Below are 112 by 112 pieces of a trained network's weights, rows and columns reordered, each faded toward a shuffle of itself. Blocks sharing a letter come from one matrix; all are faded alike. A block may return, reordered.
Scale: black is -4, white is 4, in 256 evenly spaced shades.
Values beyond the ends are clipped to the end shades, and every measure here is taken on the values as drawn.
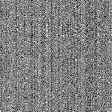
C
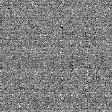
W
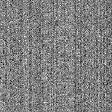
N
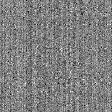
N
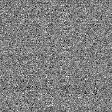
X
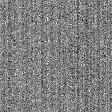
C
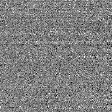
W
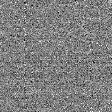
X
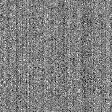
C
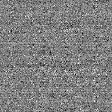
W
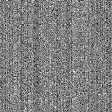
N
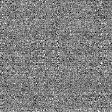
W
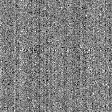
C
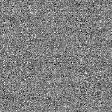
X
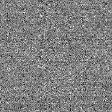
X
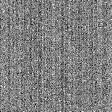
N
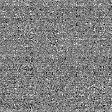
W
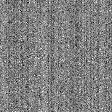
N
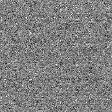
X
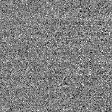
X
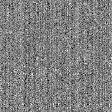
N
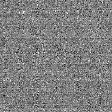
W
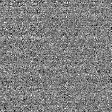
W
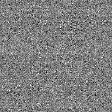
X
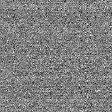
W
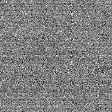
W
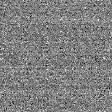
W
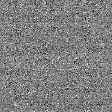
X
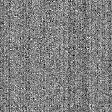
N
